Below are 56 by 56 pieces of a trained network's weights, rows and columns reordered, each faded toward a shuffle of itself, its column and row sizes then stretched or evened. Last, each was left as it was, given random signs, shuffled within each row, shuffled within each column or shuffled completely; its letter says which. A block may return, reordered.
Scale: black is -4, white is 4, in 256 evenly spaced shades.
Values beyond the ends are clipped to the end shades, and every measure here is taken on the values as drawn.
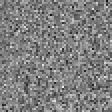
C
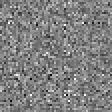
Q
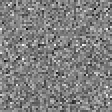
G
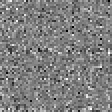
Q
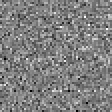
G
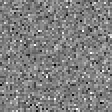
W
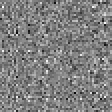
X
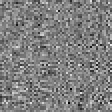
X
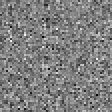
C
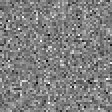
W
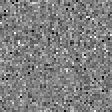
W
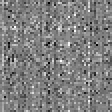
X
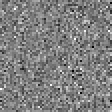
C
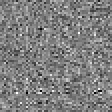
X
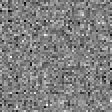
X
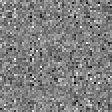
Q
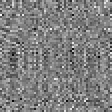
X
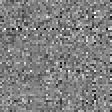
Q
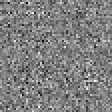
Q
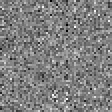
C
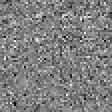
Q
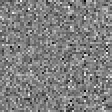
C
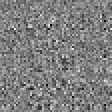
X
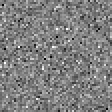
W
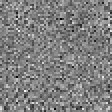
X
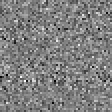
G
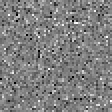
W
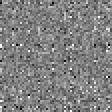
Q
